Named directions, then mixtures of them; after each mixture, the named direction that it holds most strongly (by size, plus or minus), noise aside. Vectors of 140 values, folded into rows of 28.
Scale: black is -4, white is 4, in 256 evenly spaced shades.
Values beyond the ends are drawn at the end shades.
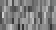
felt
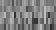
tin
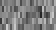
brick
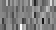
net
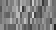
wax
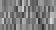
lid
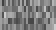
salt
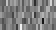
net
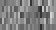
brick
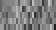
wax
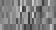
wax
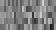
tin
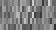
wax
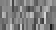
felt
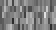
felt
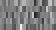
net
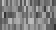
salt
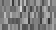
salt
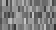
salt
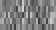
lid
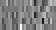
net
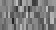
lid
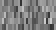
tin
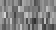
tin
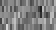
brick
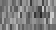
brick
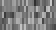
salt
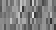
wax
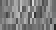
wax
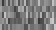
salt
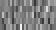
net
